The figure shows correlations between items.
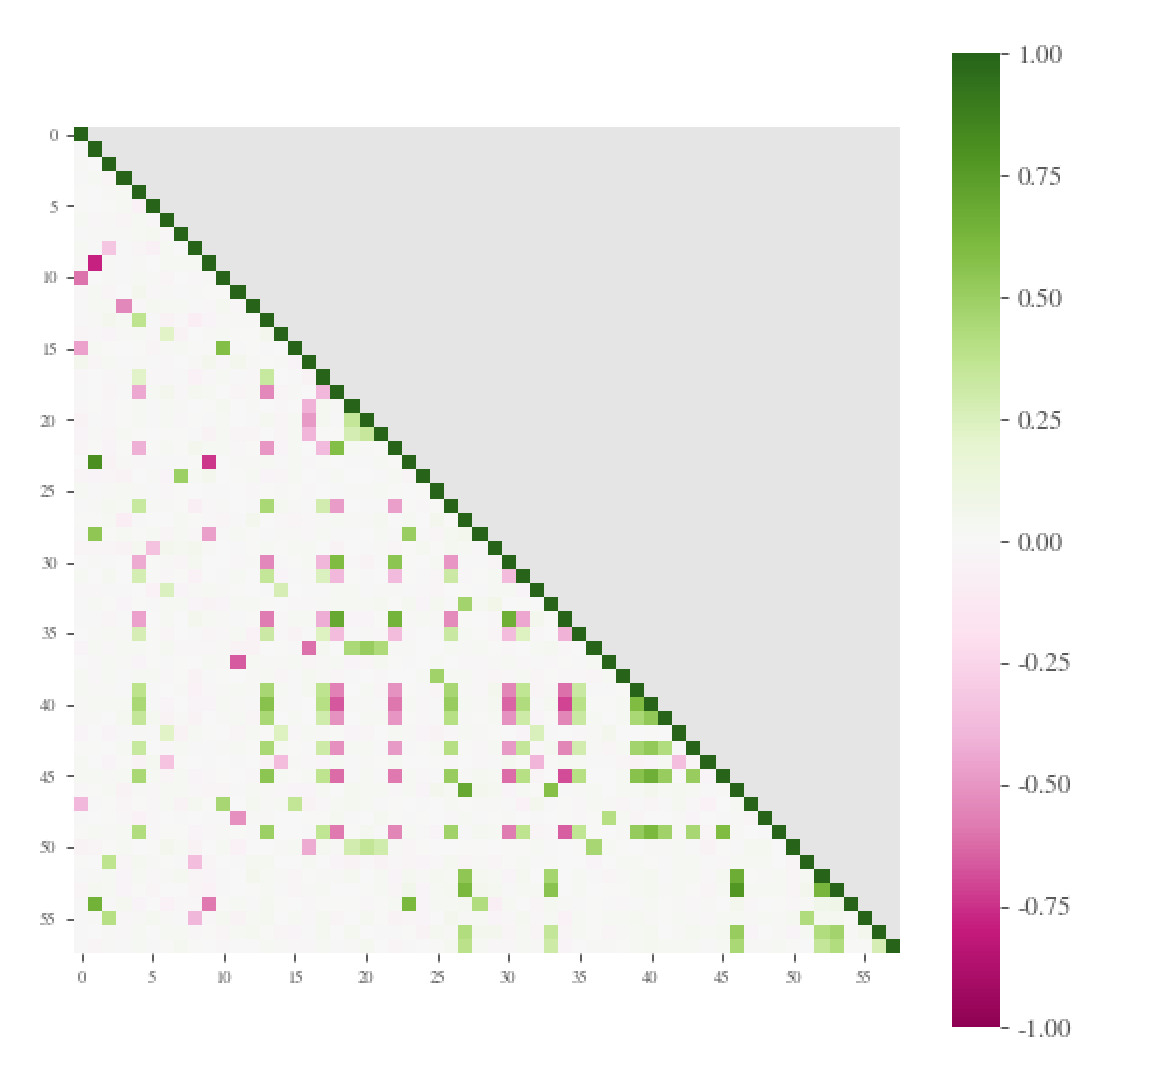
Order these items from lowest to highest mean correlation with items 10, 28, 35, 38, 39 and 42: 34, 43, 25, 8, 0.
34, 0, 8, 25, 43
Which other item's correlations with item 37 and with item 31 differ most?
11
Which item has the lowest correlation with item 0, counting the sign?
10
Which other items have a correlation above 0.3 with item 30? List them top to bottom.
18, 22, 34
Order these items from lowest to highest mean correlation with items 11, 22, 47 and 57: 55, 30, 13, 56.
13, 55, 56, 30
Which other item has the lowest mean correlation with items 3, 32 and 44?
12
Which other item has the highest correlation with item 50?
36
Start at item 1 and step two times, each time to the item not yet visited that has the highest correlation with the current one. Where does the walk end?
54
